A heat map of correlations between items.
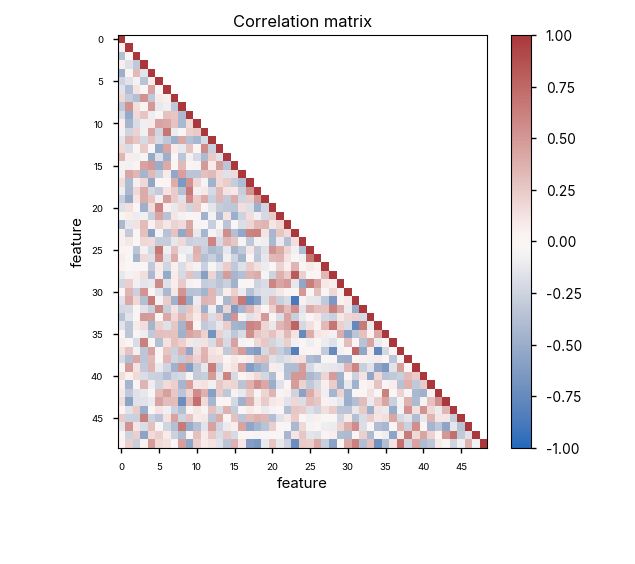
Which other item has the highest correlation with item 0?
14
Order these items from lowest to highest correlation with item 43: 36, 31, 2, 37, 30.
30, 31, 36, 2, 37
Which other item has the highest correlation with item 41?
18
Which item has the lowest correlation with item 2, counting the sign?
26
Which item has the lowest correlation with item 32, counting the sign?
15
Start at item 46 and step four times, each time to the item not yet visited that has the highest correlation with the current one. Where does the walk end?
48
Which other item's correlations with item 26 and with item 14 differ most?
40
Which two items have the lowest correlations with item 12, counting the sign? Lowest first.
35, 42
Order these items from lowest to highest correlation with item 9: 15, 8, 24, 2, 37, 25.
37, 8, 24, 25, 15, 2
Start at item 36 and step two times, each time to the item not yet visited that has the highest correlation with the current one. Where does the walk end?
45
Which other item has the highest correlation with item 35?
42
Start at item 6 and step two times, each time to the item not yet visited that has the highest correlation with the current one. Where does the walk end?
13
